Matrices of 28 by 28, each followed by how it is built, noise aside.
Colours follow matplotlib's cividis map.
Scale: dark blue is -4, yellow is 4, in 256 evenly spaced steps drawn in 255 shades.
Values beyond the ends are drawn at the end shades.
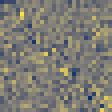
banded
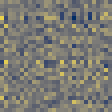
low rank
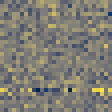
uneven rows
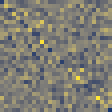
diagonal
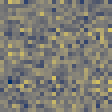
low rank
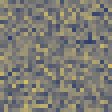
repeating rows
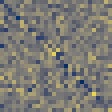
diagonal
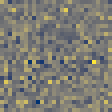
uneven rows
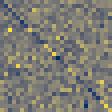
diagonal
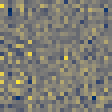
low rank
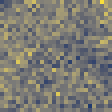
smooth
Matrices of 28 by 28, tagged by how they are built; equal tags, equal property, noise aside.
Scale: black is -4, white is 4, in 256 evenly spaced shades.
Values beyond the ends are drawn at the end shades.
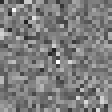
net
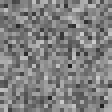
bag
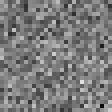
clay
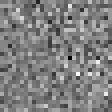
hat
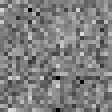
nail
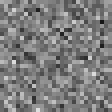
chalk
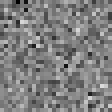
net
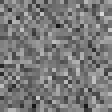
chalk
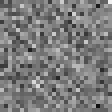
chalk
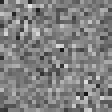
net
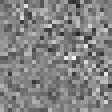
hat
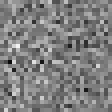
nail
